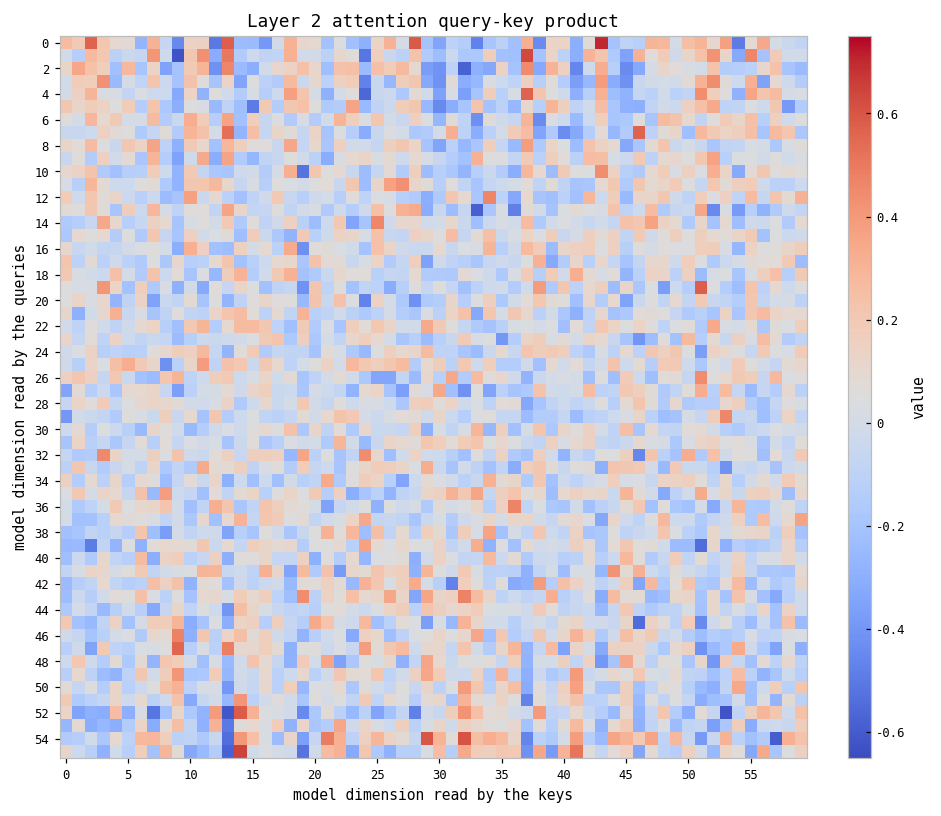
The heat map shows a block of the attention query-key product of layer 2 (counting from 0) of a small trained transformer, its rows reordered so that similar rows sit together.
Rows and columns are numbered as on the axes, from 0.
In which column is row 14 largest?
25
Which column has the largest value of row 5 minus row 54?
57
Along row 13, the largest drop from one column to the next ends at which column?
52
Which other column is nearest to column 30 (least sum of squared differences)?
45
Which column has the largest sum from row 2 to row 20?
37
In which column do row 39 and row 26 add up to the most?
33
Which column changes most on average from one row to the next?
46
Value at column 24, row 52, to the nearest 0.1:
-0.1
